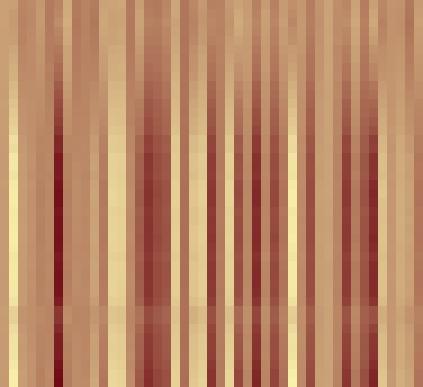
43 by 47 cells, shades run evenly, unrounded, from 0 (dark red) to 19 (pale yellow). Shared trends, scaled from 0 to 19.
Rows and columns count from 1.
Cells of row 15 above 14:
7
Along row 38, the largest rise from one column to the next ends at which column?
43
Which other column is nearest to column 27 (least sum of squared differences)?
16
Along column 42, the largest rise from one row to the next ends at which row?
35
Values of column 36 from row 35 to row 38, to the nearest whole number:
12 12 12 12
